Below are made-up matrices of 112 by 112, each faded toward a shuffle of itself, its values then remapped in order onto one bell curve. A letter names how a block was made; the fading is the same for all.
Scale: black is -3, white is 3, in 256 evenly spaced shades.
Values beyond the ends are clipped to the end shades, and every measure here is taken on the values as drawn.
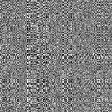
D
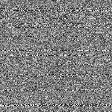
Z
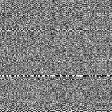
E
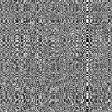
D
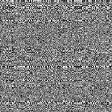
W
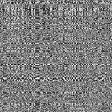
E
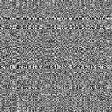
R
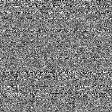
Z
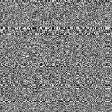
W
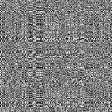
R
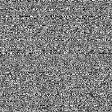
Z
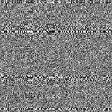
W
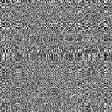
R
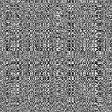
D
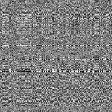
E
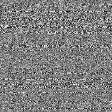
Z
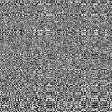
E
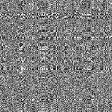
W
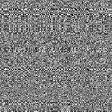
W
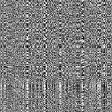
D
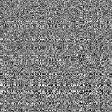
W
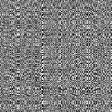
D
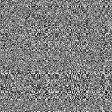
W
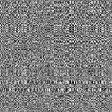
R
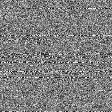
Z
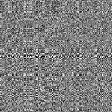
R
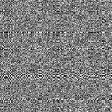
W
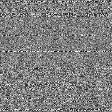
Z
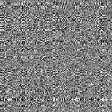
W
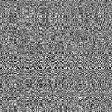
R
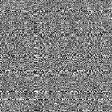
W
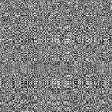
R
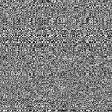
W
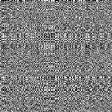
R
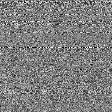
Z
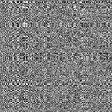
R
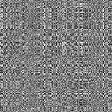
D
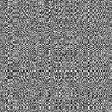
D
